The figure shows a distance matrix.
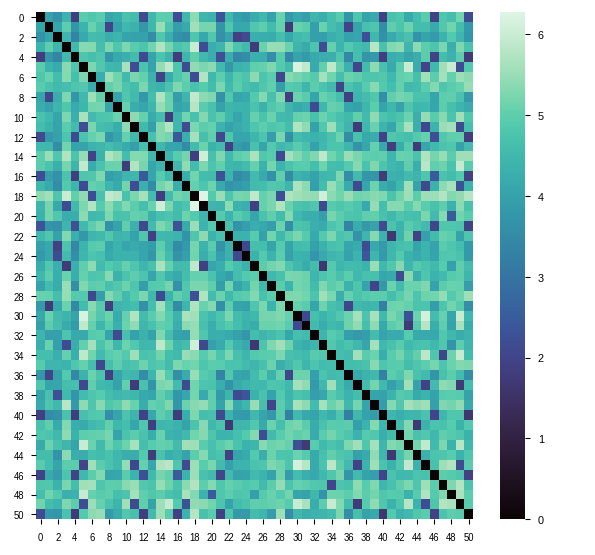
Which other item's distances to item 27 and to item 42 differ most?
39
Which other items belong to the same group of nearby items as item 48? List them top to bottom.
20
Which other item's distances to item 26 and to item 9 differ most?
32
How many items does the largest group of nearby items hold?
8
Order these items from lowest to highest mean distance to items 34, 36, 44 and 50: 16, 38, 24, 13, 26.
16, 13, 24, 38, 26
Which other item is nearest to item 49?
37
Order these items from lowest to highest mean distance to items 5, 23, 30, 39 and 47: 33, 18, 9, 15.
9, 33, 15, 18
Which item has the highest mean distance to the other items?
18
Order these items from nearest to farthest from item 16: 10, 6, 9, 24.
24, 9, 10, 6
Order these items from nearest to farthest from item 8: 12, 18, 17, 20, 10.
12, 17, 10, 20, 18
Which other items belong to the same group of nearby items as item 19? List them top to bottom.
3, 25, 33
